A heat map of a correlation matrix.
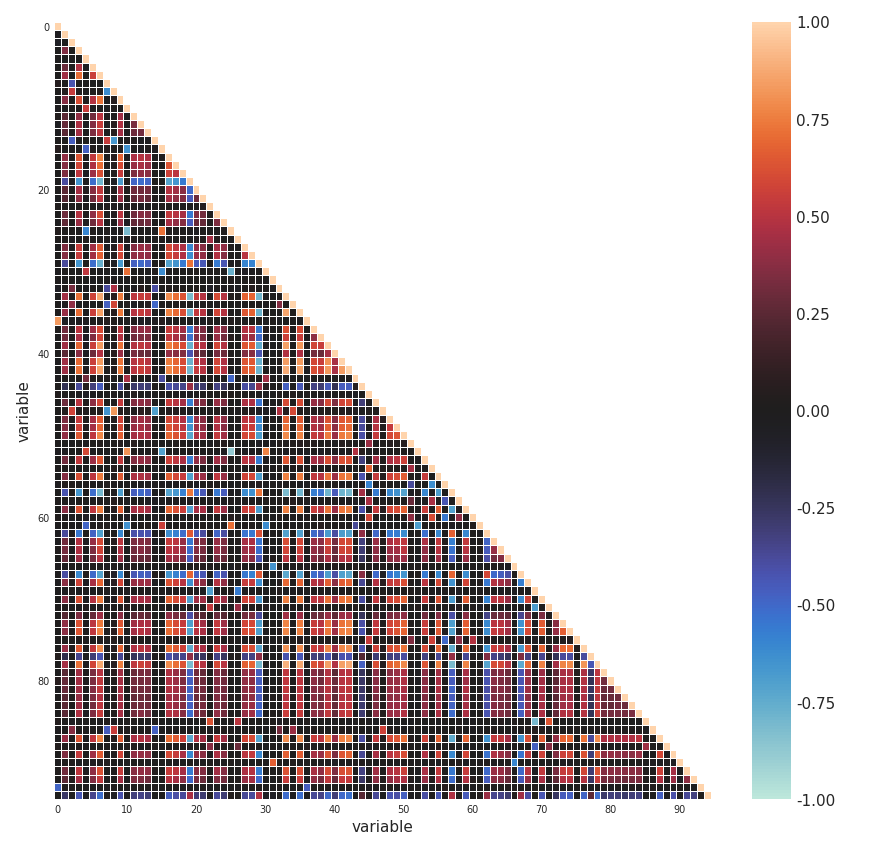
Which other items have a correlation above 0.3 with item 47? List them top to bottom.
2, 8, 32, 34, 86
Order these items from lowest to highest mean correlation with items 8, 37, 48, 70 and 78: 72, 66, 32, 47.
66, 32, 47, 72
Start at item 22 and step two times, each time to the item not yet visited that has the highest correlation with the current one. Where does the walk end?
71
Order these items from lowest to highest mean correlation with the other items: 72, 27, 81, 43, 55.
43, 72, 81, 27, 55
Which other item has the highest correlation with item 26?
85
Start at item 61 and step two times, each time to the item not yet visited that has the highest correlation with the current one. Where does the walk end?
15
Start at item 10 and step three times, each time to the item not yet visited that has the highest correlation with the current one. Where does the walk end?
4
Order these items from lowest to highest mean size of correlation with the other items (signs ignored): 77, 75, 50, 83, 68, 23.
75, 77, 83, 23, 68, 50
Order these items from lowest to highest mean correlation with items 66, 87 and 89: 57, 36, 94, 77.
57, 94, 77, 36
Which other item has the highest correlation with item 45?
54
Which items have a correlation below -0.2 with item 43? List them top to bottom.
15, 25, 61
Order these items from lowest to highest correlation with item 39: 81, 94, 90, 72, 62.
62, 94, 90, 72, 81
